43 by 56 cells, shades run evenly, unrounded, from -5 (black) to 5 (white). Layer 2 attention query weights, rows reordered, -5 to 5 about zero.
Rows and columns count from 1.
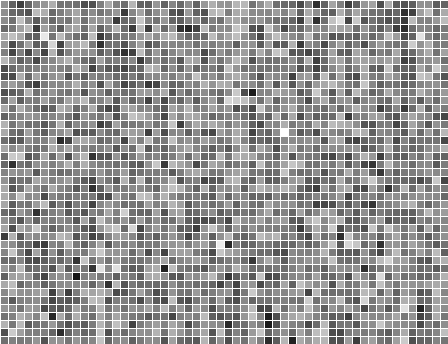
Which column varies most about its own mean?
13
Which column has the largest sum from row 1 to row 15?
30
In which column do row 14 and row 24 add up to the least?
49
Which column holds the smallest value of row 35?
10
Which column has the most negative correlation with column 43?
50
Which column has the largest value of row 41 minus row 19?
15
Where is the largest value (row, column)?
17, 36
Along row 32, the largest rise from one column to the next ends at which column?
28
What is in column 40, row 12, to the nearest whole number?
3
